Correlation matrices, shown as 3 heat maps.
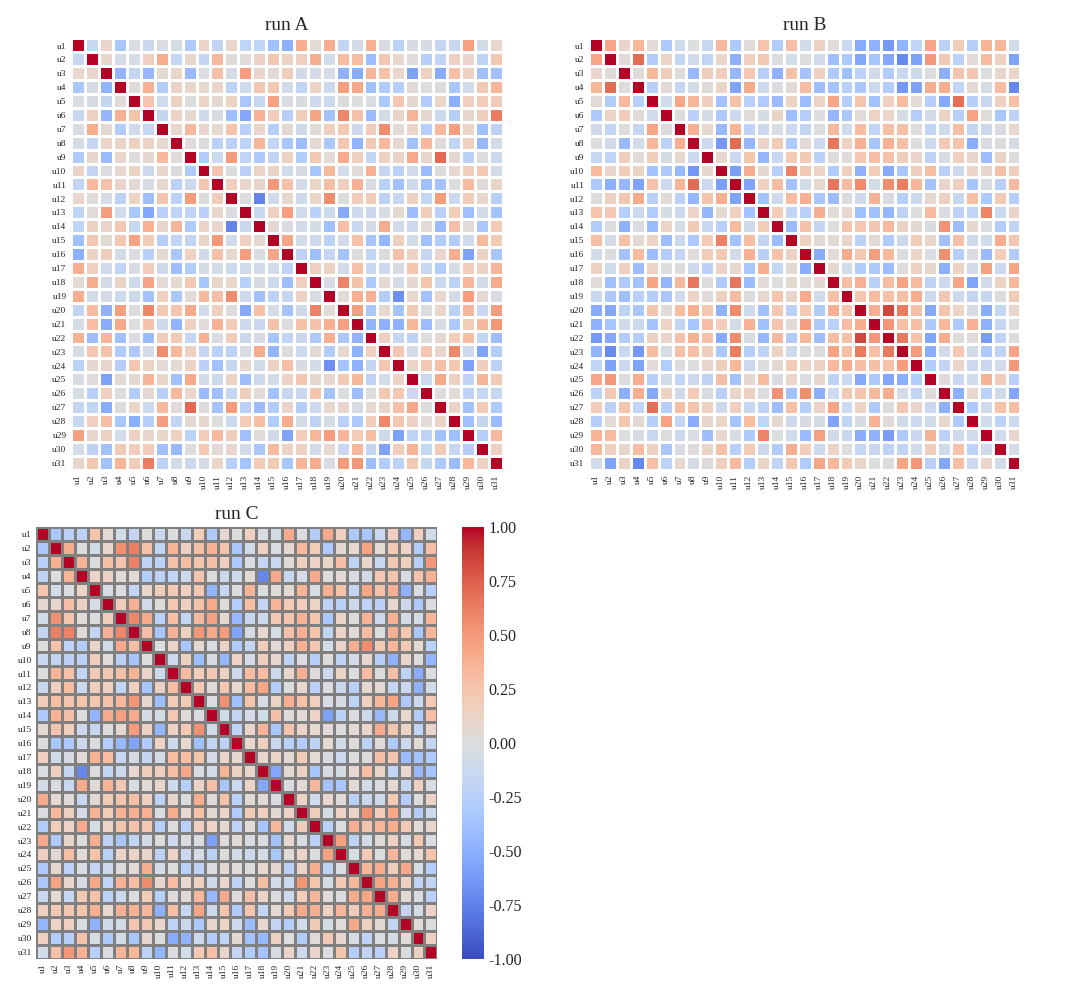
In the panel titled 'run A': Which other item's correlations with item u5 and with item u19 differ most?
u24
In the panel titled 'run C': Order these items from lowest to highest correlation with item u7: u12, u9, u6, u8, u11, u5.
u12, u5, u6, u11, u9, u8
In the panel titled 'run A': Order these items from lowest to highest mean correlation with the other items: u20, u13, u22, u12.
u13, u22, u12, u20
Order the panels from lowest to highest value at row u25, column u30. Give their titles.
run C, run B, run A
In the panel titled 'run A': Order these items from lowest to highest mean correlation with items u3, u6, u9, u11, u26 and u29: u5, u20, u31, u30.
u30, u5, u31, u20
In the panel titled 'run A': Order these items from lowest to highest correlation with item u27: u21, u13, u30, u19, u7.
u13, u21, u19, u30, u7
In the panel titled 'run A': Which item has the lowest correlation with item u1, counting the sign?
u16
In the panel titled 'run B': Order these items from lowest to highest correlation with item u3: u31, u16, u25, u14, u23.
u14, u16, u23, u25, u31
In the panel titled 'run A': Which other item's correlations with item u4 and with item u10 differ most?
u22
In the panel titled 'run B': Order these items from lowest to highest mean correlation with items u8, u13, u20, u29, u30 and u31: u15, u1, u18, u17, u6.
u6, u15, u1, u17, u18
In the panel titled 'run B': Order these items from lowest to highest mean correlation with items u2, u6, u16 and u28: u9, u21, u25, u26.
u9, u25, u21, u26
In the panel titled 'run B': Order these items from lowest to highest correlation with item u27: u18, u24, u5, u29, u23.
u29, u24, u23, u18, u5
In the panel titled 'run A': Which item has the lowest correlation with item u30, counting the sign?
u23
